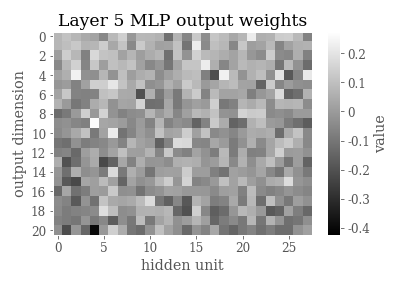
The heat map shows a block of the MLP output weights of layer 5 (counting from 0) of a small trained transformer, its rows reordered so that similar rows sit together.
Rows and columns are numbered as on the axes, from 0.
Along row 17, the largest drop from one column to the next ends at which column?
11
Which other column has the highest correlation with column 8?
19
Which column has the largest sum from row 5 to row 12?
6
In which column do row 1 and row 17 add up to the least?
14
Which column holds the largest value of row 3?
16
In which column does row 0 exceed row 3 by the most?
24
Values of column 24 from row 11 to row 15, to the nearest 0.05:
0.1 0.15 0 -0.1 0.05
